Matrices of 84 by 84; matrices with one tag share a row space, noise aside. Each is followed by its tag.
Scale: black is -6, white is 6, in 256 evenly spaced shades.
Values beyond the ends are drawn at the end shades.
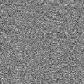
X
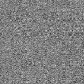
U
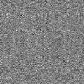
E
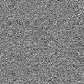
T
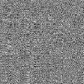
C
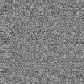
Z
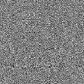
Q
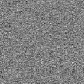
X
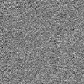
X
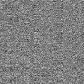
C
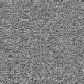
C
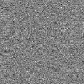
Z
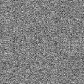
Z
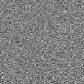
X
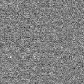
C
